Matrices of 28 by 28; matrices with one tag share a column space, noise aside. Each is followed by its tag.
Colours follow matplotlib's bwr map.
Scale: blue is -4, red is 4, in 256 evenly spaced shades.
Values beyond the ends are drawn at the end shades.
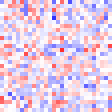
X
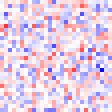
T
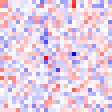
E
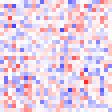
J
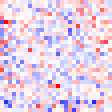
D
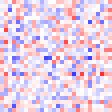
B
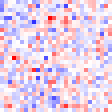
E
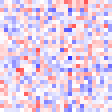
J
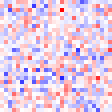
J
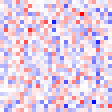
D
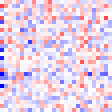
B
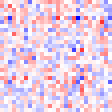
E
